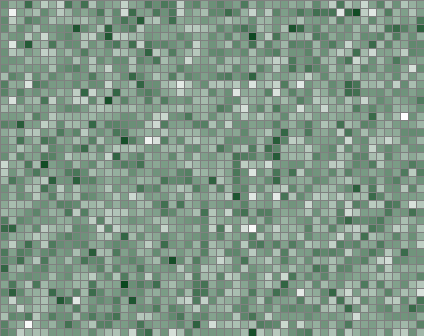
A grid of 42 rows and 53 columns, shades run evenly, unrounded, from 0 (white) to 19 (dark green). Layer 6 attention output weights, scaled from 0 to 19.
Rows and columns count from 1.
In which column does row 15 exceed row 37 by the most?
47
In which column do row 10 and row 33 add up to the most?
22
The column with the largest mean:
1
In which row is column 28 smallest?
33
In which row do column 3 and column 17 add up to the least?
42
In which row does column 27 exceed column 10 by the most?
38
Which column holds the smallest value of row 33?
49
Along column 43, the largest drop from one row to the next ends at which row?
2
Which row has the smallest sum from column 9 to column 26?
14
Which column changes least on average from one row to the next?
8
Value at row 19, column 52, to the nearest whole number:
11
